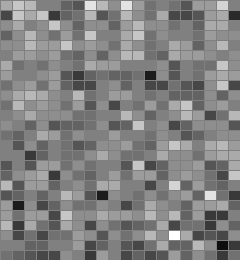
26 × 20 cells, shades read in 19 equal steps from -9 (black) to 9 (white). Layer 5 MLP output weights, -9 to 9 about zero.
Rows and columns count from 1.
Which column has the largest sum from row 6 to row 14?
19
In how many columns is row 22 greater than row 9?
15
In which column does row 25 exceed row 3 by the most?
17
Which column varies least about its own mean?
10
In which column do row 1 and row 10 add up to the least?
16
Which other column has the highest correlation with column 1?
9
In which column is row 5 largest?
6
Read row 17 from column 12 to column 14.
5 -4 -2
